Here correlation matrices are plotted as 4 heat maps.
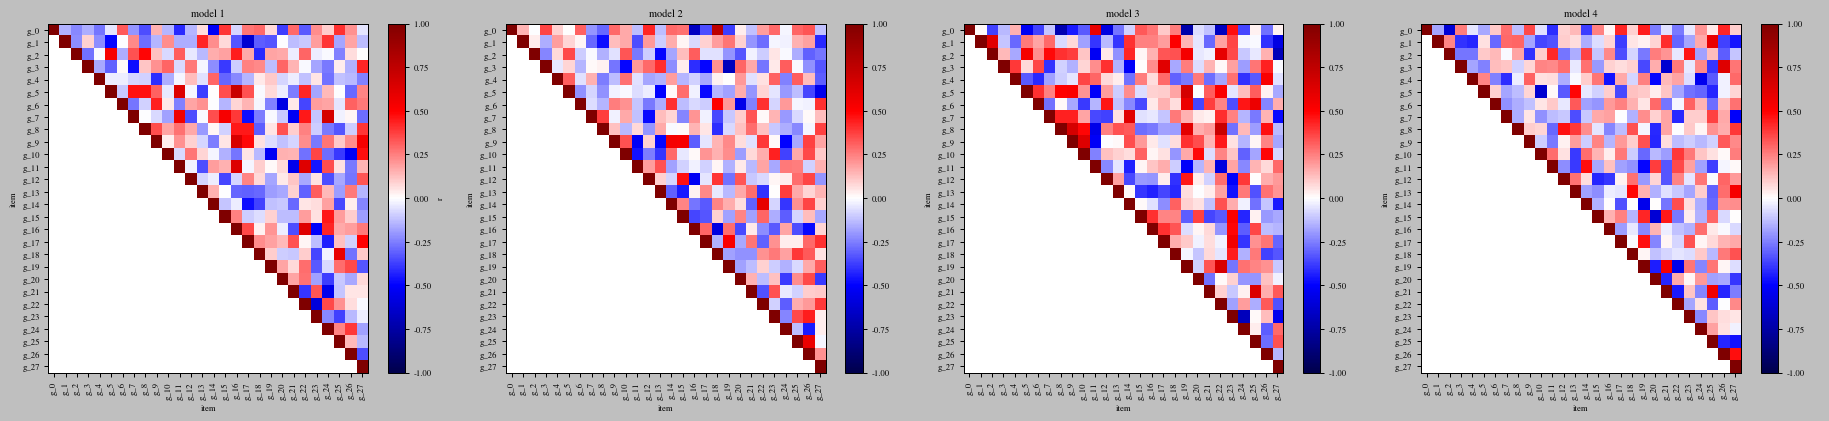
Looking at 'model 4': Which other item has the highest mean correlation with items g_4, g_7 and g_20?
g_11
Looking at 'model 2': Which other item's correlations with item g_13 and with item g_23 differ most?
g_10
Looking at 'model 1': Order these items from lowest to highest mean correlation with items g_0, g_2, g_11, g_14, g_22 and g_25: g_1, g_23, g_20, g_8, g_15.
g_23, g_1, g_20, g_8, g_15
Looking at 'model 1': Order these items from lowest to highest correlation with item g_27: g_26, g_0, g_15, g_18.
g_26, g_15, g_0, g_18
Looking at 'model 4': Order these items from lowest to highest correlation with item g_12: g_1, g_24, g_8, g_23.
g_23, g_1, g_24, g_8
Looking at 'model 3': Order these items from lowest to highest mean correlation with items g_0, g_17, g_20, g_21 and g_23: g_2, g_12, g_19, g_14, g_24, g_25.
g_24, g_12, g_19, g_14, g_2, g_25
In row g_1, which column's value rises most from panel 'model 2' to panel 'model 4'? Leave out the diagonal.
g_8
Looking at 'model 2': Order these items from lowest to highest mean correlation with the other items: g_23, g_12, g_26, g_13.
g_13, g_12, g_23, g_26
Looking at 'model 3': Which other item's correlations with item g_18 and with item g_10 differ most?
g_26
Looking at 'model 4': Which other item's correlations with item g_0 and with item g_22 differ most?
g_19
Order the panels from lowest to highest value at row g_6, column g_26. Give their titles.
model 3, model 2, model 4, model 1
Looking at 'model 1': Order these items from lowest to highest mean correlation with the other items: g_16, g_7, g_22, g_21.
g_21, g_7, g_22, g_16
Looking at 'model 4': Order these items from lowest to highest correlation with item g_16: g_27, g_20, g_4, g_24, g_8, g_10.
g_4, g_8, g_27, g_10, g_20, g_24
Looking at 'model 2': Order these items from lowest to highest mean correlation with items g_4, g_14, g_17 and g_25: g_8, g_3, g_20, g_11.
g_3, g_8, g_11, g_20
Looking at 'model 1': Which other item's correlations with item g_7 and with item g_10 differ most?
g_24
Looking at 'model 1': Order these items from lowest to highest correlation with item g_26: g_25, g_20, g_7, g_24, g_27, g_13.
g_27, g_20, g_7, g_25, g_13, g_24
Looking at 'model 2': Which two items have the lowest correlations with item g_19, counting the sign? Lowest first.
g_3, g_0
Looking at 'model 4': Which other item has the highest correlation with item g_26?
g_3
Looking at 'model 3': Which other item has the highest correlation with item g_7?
g_14
